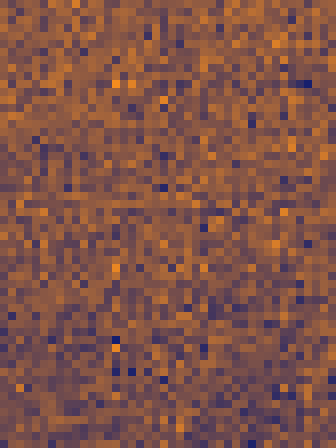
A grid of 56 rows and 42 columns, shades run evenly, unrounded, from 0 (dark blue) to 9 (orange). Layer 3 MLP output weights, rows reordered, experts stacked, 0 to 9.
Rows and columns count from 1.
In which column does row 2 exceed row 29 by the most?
26
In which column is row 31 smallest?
39
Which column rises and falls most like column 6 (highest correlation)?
11
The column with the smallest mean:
38
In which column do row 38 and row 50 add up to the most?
15
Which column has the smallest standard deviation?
16
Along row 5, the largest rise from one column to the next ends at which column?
20
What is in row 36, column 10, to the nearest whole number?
6
